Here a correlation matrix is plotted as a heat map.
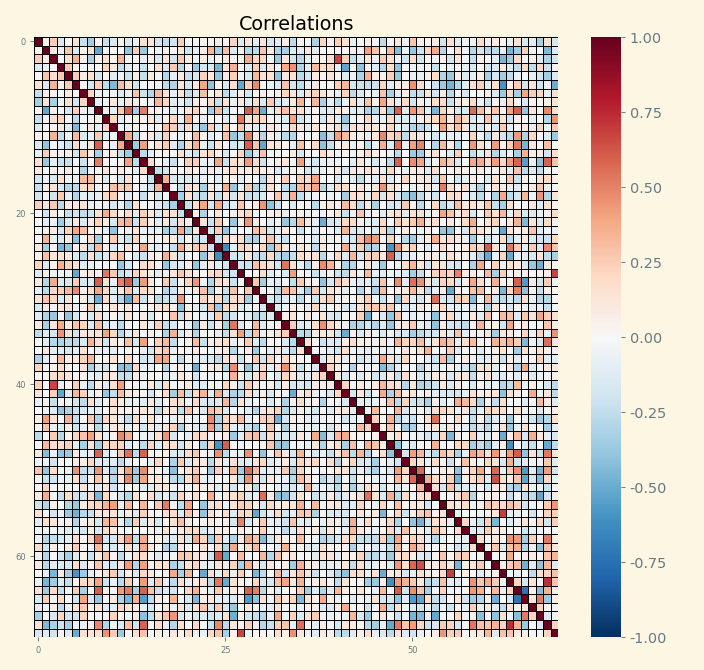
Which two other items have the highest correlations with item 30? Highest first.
53, 19
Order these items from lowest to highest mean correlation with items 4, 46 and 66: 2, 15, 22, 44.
15, 44, 2, 22
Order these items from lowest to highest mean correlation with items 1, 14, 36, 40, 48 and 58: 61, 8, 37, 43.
37, 43, 61, 8
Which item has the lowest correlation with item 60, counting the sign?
25
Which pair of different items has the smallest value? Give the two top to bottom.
64, 65
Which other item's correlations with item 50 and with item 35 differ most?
5
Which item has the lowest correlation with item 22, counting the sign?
62
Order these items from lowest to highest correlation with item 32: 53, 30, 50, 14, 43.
53, 30, 50, 14, 43
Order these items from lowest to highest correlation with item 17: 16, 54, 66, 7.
66, 7, 16, 54
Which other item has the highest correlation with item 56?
27
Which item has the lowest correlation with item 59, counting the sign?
67
